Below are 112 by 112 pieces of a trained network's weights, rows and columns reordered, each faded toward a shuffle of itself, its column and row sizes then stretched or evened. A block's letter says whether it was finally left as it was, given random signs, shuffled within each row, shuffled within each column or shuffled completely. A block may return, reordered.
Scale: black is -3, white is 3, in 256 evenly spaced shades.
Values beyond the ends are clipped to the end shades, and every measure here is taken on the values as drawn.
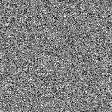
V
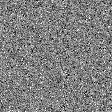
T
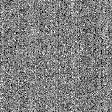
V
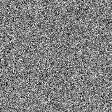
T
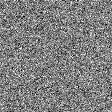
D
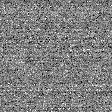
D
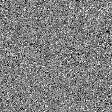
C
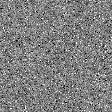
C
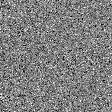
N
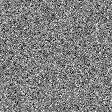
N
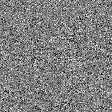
C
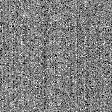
V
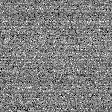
D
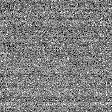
V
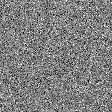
N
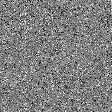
T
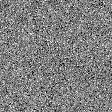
N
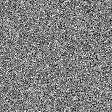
N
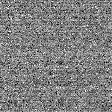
V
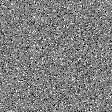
N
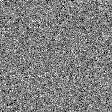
D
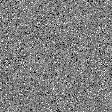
C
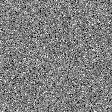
N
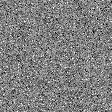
N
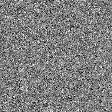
C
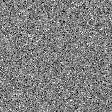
N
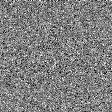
D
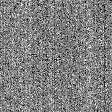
T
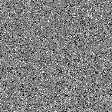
C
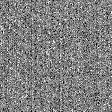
T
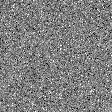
N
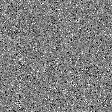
T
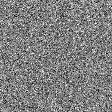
D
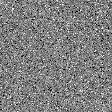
T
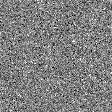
T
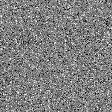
D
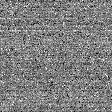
D
